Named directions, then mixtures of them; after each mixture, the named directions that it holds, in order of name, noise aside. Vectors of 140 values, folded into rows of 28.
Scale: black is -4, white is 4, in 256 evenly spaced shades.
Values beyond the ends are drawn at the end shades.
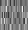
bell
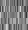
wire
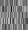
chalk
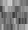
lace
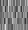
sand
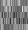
bell, chalk, lace.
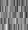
sand, wire.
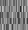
bell, sand, wire.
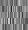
chalk.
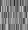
bell, wire.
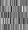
bell, chalk, lace.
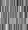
wire.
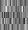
bell, lace.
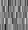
sand.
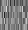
bell, wire.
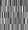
bell.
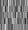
sand.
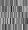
chalk.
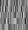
chalk, sand, wire.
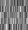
wire.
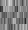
lace, sand, wire.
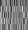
bell, chalk, wire.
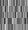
sand.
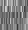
chalk, lace, sand.
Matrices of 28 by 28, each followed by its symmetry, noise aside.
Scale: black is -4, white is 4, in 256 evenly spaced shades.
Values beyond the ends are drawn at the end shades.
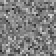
antisymmetric.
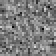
same after a half turn.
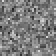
same after a half turn.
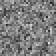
symmetric across the other diagonal.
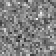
symmetric across the other diagonal.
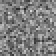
antisymmetric.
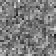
symmetric.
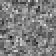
symmetric.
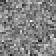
symmetric.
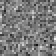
same after a half turn.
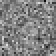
symmetric.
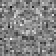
mirrored left to right.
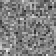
antisymmetric.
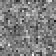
antisymmetric.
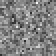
same after a half turn.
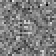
mirrored top to bottom.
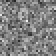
antisymmetric.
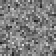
symmetric across the other diagonal.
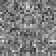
mirrored left to right.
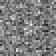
mirrored top to bottom.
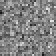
symmetric across the other diagonal.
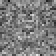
mirrored left to right.
